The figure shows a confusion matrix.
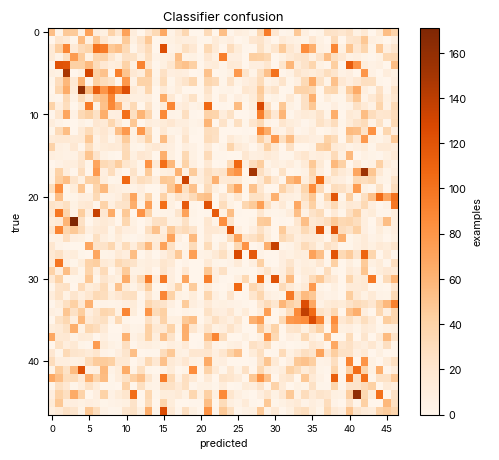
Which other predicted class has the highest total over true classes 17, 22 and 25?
6
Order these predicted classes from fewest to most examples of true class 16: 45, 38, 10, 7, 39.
45, 10, 7, 39, 38
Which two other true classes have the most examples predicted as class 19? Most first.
41, 27
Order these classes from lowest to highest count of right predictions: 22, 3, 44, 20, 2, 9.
20, 9, 3, 2, 44, 22
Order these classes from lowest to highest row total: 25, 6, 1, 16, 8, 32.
1, 25, 8, 32, 6, 16
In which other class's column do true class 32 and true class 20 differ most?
38
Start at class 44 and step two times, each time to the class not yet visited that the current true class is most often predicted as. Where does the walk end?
4
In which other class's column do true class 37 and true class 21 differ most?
22
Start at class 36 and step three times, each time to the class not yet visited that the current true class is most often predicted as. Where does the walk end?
10
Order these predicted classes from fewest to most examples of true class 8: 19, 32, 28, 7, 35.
32, 19, 28, 7, 35
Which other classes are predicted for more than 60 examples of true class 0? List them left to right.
5, 10, 15, 29
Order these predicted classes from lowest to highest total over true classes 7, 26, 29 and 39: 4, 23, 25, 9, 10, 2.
23, 25, 9, 2, 4, 10
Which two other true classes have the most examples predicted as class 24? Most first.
17, 22
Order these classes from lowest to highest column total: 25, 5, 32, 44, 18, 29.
44, 32, 25, 29, 18, 5
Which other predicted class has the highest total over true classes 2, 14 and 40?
15
